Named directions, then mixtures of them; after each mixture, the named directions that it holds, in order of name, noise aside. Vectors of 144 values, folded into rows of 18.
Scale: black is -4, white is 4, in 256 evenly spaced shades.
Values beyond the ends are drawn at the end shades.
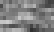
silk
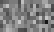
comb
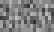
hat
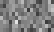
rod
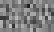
hat.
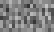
hat.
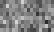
comb, rod, silk.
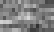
silk.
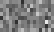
comb, rod.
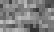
silk.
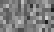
comb.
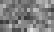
comb, rod, silk.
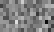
comb, hat, rod.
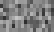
comb, hat, silk.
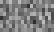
hat.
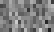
hat, rod.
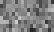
rod, silk.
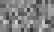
rod.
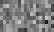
comb.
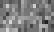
comb, silk.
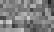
hat, rod, silk.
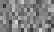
rod.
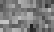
rod, silk.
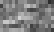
silk.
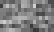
comb, silk.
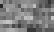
silk.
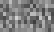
hat.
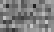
comb, silk.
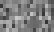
comb, hat, silk.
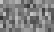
hat.
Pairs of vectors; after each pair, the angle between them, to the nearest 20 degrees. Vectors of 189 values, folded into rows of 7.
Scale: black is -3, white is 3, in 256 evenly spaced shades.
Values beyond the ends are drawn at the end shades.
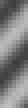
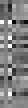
80 degrees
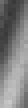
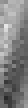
160 degrees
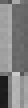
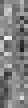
60 degrees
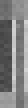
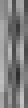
120 degrees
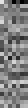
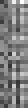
140 degrees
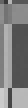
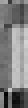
140 degrees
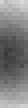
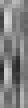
80 degrees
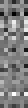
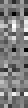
20 degrees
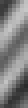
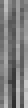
100 degrees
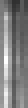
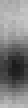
100 degrees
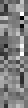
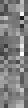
20 degrees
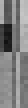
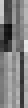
40 degrees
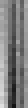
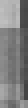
80 degrees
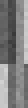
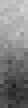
100 degrees
